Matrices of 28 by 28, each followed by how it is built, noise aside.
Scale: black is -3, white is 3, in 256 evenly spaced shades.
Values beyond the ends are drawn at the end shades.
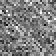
Toeplitz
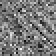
Toeplitz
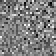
upper triangular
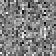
uneven columns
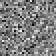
repeating rows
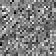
Hankel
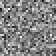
repeating rows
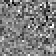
upper triangular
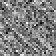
Toeplitz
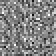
repeating rows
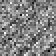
Hankel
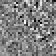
upper triangular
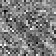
Toeplitz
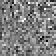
upper triangular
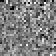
upper triangular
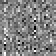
uneven columns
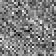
Toeplitz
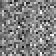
repeating rows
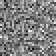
repeating rows
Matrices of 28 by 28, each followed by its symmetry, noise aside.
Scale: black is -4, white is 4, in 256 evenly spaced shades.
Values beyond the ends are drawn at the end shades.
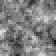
antisymmetric.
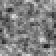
same after a half turn.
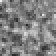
no symmetry.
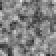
symmetric across the other diagonal.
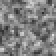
antisymmetric.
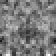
mirrored left to right.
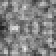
mirrored top to bottom.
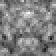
mirrored left to right.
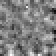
antisymmetric.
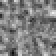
antisymmetric.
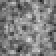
mirrored top to bottom.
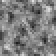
same after a half turn.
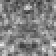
mirrored left to right.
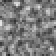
no symmetry.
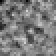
symmetric.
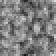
mirrored top to bottom.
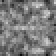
mirrored top to bottom.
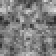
mirrored left to right.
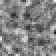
symmetric across the other diagonal.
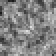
symmetric.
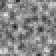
same after a half turn.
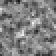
same after a half turn.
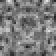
mirrored left to right.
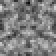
mirrored left to right.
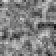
no symmetry.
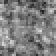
antisymmetric.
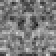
mirrored left to right.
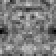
mirrored left to right.
